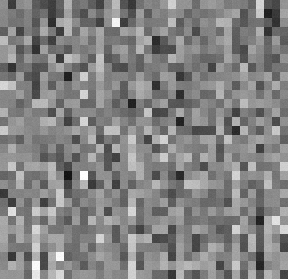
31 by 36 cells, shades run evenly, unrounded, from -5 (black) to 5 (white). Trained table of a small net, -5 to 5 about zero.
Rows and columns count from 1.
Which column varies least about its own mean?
4
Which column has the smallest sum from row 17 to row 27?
33
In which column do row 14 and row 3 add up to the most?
15
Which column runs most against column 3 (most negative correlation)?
29
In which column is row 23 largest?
8
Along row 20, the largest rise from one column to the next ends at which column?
11
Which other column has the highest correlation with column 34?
3
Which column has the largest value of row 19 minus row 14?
23
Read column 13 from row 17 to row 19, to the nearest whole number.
2 0 1
